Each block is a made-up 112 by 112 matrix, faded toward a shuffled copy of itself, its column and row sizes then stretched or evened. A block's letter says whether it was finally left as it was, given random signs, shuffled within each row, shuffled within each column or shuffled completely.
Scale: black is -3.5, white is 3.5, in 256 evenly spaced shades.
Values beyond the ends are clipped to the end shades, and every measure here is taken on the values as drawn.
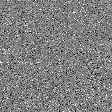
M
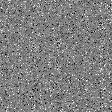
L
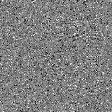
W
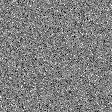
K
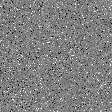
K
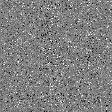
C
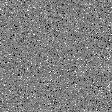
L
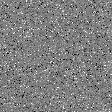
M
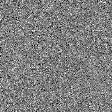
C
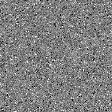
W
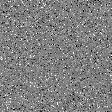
M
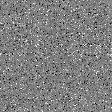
M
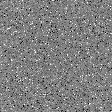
K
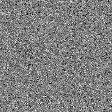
C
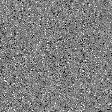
L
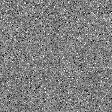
M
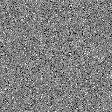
L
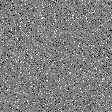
K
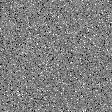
K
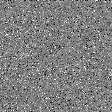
M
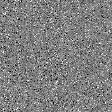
L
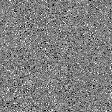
W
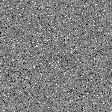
K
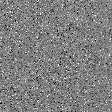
L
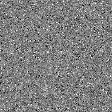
C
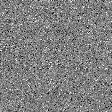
M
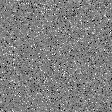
K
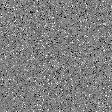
L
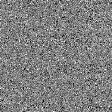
W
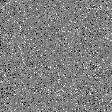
C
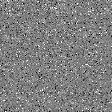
W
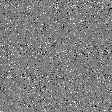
M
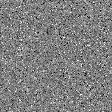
L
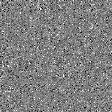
W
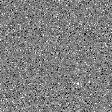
W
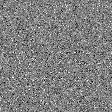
M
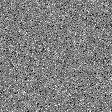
K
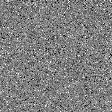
C
